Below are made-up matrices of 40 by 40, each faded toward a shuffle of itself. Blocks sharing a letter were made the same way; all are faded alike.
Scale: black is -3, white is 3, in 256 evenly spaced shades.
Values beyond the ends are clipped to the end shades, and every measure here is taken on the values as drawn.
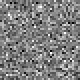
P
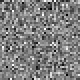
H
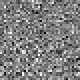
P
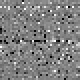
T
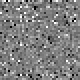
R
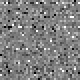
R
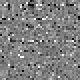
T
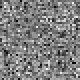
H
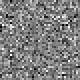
H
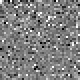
R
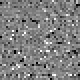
R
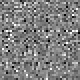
P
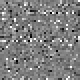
R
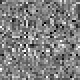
P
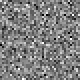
H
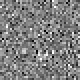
H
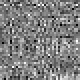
P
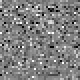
T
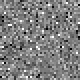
R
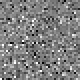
R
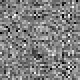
P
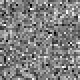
H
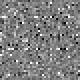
R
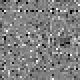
T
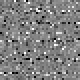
T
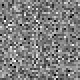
H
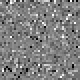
R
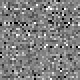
R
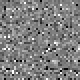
R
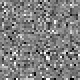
P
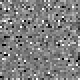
R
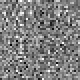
H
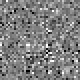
P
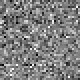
H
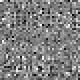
P
